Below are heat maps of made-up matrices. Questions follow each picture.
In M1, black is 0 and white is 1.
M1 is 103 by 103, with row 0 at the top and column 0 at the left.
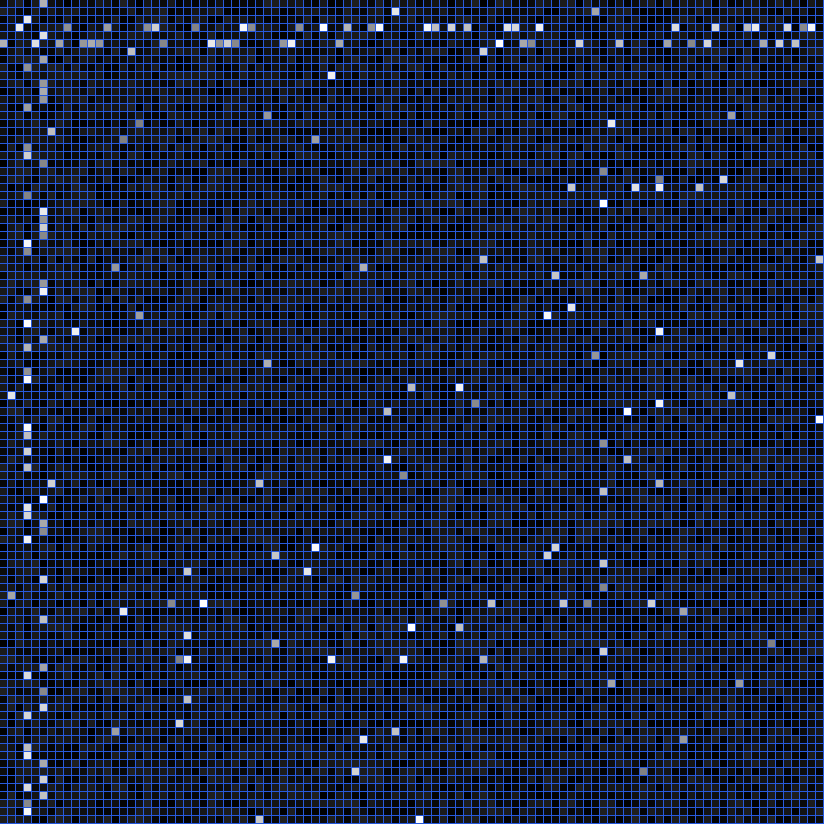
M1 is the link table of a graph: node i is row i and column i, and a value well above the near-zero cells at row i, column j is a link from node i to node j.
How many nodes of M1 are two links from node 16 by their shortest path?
1
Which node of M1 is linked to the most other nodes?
node 3
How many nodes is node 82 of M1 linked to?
5
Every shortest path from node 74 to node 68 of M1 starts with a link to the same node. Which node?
node 44
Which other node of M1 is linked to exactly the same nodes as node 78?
node 48
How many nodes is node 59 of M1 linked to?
1
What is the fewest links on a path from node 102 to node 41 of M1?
4
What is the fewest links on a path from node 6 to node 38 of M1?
5
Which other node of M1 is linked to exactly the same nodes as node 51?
node 57
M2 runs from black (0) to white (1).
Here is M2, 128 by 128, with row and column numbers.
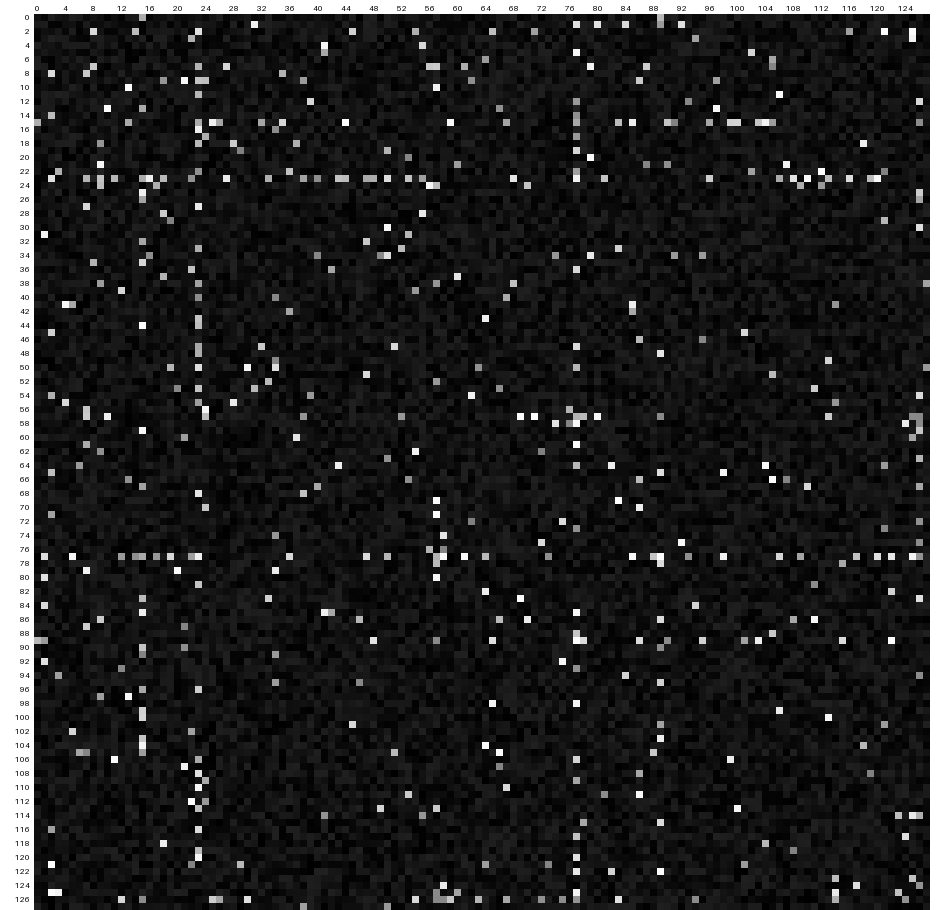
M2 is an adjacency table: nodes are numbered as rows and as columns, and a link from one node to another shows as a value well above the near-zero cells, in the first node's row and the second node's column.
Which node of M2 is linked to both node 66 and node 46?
node 86
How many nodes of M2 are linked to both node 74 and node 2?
0
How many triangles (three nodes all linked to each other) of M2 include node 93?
1
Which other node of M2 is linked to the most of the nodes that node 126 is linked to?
node 15
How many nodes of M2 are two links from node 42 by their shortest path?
4
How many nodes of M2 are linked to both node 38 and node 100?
0
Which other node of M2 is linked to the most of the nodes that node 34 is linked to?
node 23
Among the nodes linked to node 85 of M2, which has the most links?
node 77
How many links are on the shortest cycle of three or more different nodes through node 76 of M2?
6
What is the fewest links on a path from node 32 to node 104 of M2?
2
